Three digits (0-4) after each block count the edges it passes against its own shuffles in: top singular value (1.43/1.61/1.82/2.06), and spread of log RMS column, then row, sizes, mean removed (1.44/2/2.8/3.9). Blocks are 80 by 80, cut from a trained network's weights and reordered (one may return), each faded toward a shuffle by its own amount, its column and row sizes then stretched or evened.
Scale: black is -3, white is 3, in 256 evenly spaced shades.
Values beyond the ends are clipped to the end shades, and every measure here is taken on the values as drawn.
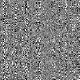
2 3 1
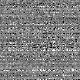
3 2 3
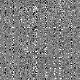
0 3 2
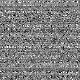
2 1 2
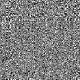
3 2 1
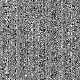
1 2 0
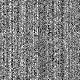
4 2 0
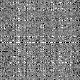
3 1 3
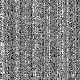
4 3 0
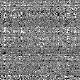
3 2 2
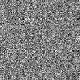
3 0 1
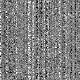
4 3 1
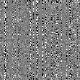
2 4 2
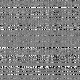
3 0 4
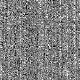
2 1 1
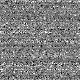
1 0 2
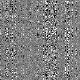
0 4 2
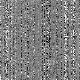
2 4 0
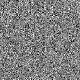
2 1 1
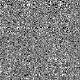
2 2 2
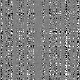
1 4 3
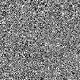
2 1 1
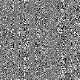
0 3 1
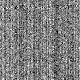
4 0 1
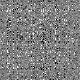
0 3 2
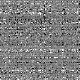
2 2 3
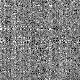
1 0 2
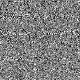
0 0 2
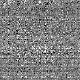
2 2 2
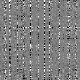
4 4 2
